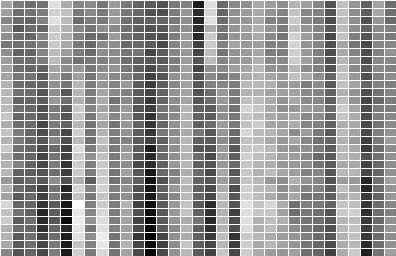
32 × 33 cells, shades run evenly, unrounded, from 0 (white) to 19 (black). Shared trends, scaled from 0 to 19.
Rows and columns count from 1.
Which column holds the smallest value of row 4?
5
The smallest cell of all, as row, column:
26, 7
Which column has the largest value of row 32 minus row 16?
6
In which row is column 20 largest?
30
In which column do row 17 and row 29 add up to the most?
13
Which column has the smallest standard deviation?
3
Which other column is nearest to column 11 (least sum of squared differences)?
24
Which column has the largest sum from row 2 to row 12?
17
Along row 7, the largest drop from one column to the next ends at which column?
18
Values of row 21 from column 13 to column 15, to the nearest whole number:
16 12 8
